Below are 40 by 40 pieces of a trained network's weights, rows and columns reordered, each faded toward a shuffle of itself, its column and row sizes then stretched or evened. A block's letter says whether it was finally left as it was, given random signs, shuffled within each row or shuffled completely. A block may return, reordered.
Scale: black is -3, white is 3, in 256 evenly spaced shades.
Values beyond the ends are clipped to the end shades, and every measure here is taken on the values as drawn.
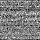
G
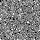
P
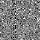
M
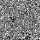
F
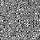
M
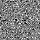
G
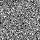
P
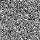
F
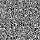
F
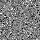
P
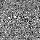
G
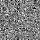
F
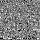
G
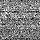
G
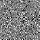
M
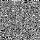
G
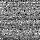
G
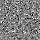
G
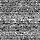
G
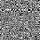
M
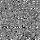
G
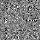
F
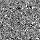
G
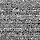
G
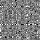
M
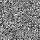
G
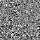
F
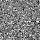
G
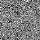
F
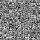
M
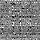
M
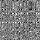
M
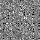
F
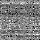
M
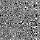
F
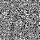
F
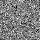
P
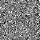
F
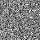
G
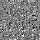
F
